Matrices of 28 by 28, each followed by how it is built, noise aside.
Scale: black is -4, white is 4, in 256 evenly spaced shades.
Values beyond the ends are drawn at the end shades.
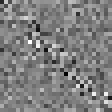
banded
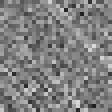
Toeplitz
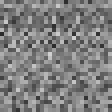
repeating columns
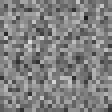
repeating columns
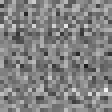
repeating columns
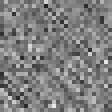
Toeplitz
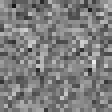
repeating columns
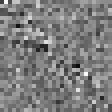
banded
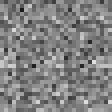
repeating columns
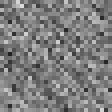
Toeplitz
